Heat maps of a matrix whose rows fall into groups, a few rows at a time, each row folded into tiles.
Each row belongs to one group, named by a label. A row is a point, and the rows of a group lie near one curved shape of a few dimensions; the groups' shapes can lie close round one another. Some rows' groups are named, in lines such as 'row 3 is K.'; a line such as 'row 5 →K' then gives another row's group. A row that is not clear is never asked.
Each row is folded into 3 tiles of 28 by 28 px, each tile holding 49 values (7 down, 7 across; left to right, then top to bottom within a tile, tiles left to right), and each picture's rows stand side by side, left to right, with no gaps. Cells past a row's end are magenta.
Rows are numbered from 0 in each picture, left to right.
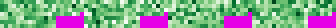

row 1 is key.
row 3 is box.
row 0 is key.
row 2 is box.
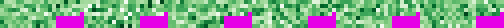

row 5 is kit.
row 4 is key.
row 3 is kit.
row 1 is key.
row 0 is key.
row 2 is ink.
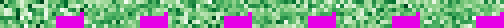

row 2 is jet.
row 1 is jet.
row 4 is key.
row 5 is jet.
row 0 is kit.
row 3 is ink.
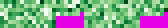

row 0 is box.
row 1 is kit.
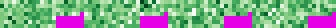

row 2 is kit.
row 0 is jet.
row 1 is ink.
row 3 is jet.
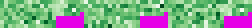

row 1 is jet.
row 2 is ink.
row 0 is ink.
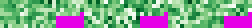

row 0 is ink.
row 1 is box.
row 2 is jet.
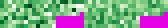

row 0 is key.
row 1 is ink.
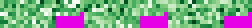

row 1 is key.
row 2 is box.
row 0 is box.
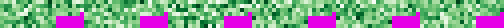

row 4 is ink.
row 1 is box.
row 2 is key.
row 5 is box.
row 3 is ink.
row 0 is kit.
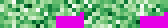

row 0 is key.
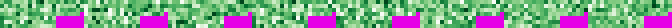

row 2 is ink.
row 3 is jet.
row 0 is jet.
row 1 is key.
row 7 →key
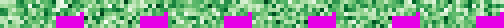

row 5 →kit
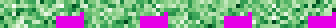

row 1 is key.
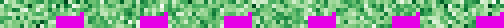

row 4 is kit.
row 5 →kit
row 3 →jet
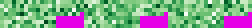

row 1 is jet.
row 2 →ink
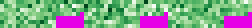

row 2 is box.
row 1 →key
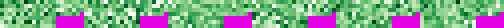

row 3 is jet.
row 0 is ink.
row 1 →box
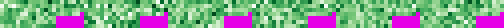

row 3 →key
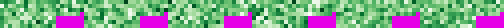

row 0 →jet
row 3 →jet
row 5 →jet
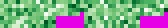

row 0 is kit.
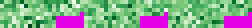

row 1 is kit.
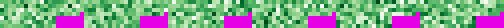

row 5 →jet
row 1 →kit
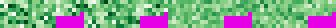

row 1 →jet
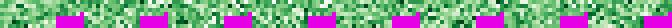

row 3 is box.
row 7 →jet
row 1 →box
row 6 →ink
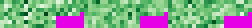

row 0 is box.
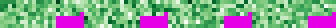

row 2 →jet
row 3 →key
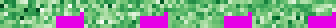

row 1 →jet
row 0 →key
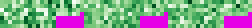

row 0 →kit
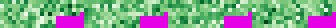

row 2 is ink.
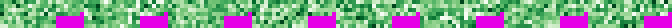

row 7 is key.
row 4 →key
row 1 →ink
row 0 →ink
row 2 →key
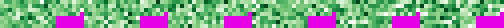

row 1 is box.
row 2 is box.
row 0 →kit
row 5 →key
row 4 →jet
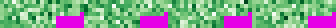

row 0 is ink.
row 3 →ink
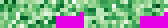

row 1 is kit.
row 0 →ink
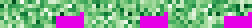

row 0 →ink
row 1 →box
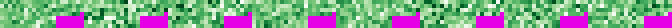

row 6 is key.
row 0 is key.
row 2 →ink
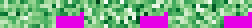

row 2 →kit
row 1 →box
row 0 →box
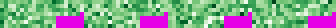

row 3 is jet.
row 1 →jet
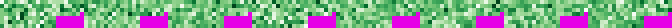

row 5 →kit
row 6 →kit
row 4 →key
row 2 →key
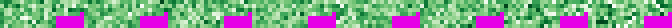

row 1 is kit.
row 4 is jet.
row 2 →jet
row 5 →jet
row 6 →key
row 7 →ink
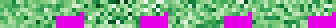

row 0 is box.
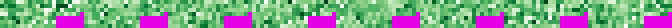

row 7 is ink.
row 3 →ink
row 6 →jet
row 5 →box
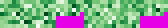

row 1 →jet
